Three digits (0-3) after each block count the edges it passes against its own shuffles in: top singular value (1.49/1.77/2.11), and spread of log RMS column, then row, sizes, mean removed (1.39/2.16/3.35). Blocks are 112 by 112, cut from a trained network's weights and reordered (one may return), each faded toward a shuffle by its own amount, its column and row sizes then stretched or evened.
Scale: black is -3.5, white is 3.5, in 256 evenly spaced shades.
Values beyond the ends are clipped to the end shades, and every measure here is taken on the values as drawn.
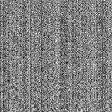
3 0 0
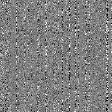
1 3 1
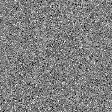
0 1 0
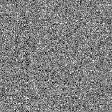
1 1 1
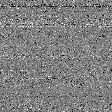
1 0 2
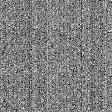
2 1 1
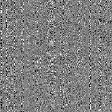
2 3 0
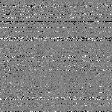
1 1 3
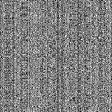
3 0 1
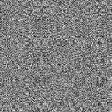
3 1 1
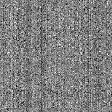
2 1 1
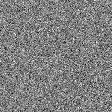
0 0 0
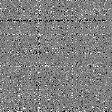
1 2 2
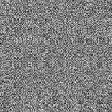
3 1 1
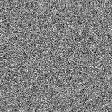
1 0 0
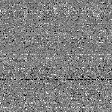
1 1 2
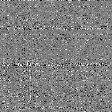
0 1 3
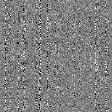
0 3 1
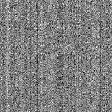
2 1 1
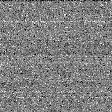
1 0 1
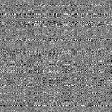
3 1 3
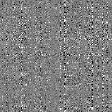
1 3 2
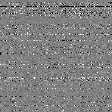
2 1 3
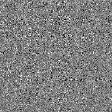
0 2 2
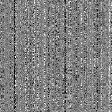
3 3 0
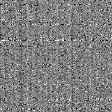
1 0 2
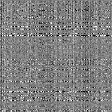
3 1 3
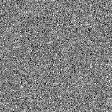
1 1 1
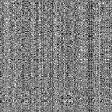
3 1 2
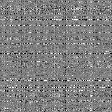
2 1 3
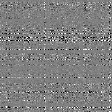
1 2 3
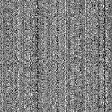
3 2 0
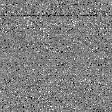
0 1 2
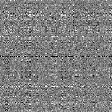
3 2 2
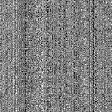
3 2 0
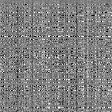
3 1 3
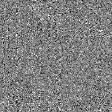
0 2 1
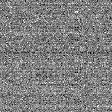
2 1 0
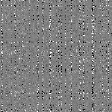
0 3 2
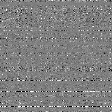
3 1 3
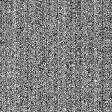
2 0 1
